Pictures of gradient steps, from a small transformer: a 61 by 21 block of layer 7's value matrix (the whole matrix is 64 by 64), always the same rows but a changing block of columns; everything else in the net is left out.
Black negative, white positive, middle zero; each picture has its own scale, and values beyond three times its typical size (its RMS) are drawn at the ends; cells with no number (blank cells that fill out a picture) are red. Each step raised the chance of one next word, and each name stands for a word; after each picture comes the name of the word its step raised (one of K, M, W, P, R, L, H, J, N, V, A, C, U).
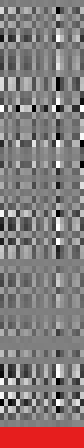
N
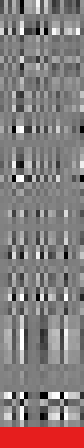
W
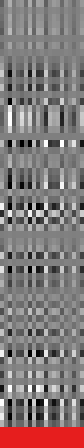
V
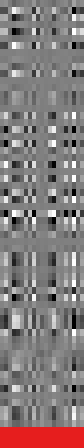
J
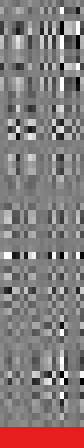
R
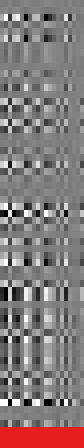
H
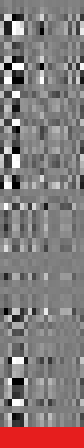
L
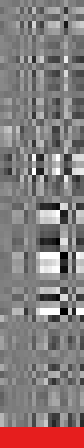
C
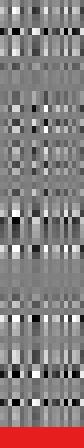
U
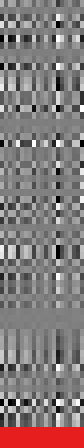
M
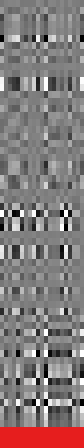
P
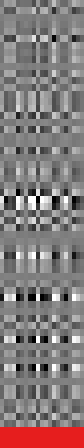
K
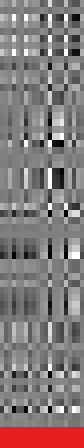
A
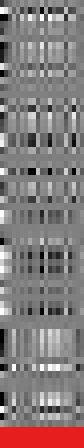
K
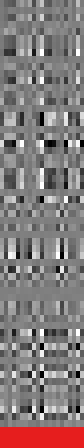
A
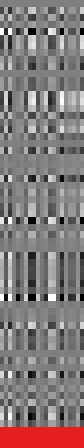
J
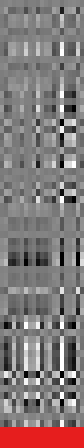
H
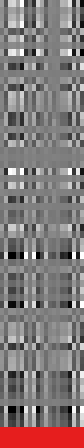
A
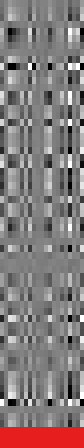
L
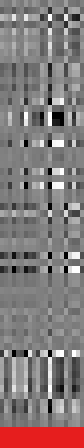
V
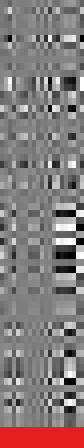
N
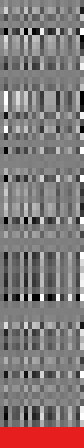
J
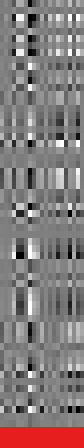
A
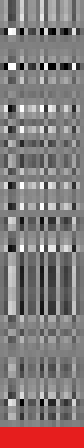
L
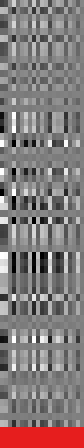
K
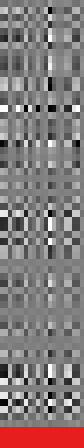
N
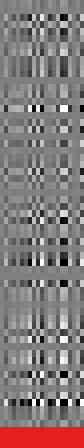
H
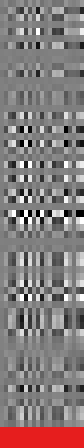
J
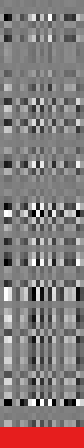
H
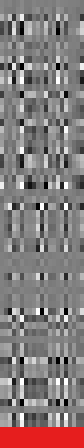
L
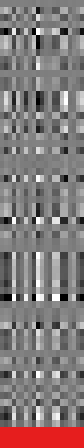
J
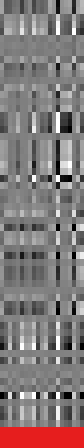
W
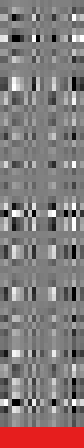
P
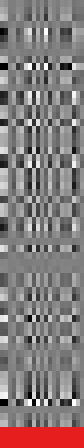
L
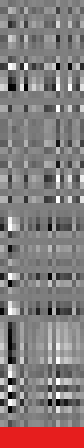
M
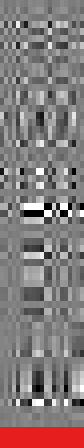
V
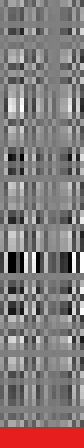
C
